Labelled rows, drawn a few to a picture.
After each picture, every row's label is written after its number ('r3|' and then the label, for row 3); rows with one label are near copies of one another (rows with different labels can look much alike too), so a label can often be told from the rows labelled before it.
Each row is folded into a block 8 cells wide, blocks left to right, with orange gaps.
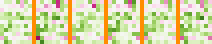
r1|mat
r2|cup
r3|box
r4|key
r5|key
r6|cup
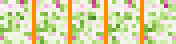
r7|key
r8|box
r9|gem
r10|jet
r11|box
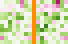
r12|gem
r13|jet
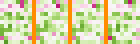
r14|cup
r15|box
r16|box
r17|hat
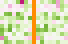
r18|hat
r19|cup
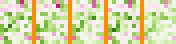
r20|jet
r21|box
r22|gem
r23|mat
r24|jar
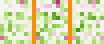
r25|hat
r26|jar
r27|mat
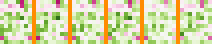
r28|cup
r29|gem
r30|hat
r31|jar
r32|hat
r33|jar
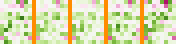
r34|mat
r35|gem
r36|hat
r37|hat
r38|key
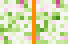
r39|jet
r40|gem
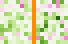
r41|box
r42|mat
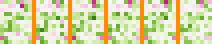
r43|box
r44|mat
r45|gem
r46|hat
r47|key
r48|jet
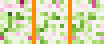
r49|jar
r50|mat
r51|gem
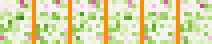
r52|gem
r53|hat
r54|jet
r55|gem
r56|hat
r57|box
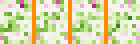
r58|box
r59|key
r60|box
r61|mat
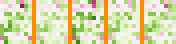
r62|box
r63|box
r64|cup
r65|key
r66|box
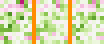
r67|jet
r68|box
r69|jet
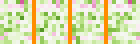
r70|key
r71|mat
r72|cup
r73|key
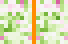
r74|key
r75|key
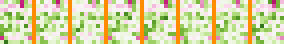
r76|cup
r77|jet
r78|mat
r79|key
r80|gem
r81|cup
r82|gem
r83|jet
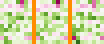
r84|jet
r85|jar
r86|cup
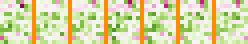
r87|box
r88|hat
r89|gem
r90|jet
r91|box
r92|key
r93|jar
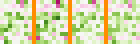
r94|mat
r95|gem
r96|jet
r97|cup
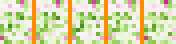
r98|hat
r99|jar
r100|mat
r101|key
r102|hat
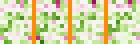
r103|mat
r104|cup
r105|gem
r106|key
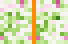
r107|jar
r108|gem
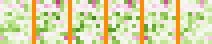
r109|box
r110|key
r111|mat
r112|jet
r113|hat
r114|jar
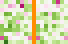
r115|box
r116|hat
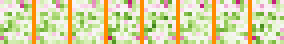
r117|box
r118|box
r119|jar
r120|cup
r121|mat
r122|box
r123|key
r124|hat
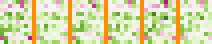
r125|cup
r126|hat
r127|box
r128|hat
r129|jar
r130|key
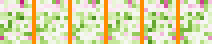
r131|gem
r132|jet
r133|mat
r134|gem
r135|mat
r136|key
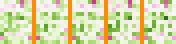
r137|jar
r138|hat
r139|hat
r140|gem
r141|mat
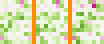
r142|gem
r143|jet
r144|box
